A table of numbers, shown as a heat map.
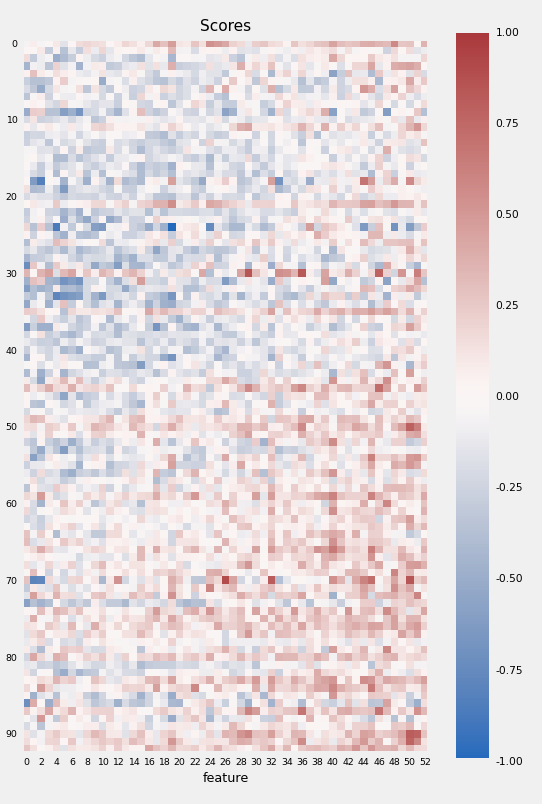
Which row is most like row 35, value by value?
92
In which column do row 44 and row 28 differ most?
40
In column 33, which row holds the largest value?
30
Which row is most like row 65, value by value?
61
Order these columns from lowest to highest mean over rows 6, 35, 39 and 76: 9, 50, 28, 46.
28, 9, 46, 50
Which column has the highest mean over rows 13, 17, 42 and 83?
47
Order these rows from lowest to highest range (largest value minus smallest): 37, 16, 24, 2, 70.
16, 2, 37, 24, 70
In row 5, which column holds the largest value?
50
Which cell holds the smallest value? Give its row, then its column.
24, 19
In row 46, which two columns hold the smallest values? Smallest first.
5, 7
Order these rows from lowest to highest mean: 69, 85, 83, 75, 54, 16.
16, 85, 54, 69, 75, 83
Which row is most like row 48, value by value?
7
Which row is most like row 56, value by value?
52
